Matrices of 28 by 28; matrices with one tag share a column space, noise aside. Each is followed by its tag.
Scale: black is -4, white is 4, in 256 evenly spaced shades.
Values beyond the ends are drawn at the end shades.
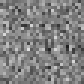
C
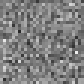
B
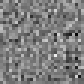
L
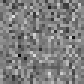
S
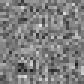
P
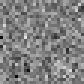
P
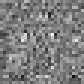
L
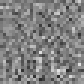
P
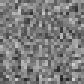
P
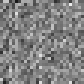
B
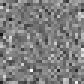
B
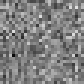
S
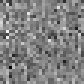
S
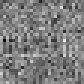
S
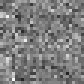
L
